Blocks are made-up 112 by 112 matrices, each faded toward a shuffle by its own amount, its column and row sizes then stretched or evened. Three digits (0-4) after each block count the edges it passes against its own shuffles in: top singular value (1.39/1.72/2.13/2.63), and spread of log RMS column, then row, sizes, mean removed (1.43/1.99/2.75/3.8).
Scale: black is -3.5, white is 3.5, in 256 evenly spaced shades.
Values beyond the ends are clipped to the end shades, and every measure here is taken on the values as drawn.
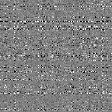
3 2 4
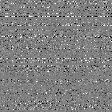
3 0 4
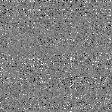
1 1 3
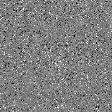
1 1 1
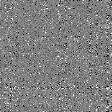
1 2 2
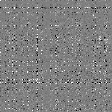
3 3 3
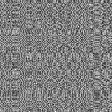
4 2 0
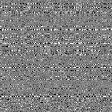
4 0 4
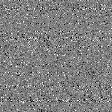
2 0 3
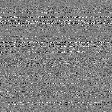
1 0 4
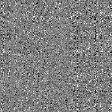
2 3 2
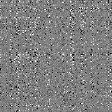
3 3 2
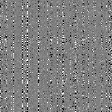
4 4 2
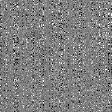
1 4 2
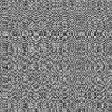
4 1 3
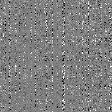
2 4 2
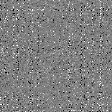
1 3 2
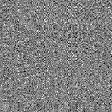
4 2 0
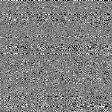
1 2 4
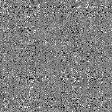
0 3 3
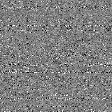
1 1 3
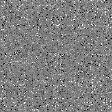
0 2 2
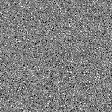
2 0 0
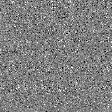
1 1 2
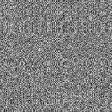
4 2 0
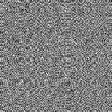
4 1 0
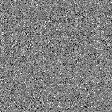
2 0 1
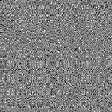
4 0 2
